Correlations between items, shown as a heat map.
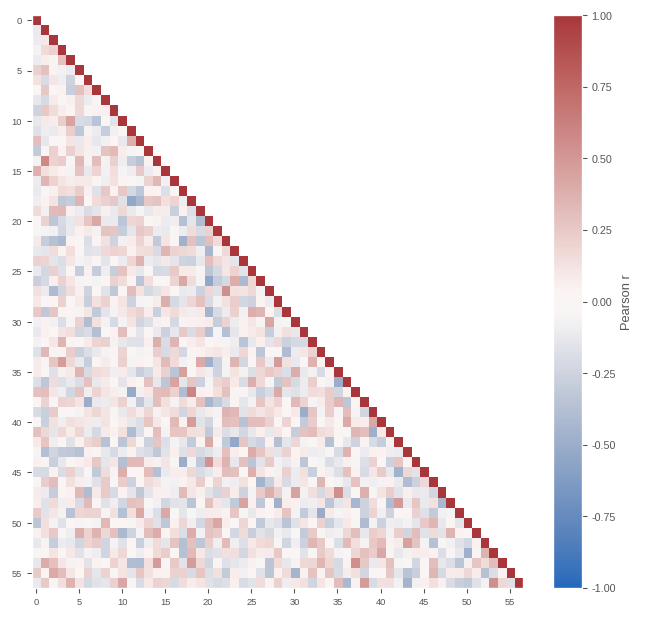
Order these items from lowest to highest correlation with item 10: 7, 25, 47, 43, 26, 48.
7, 48, 43, 47, 26, 25
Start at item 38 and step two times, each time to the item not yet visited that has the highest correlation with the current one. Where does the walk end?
53
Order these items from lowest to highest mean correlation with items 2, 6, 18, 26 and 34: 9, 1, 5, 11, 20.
20, 11, 1, 5, 9
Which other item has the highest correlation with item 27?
22
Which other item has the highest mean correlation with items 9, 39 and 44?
51
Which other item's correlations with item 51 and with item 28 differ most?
48
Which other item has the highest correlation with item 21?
50
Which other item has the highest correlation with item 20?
44
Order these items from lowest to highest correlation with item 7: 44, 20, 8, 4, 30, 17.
4, 17, 8, 30, 44, 20
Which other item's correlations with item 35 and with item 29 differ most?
36
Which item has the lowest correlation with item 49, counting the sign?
33
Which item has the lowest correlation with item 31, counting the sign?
39
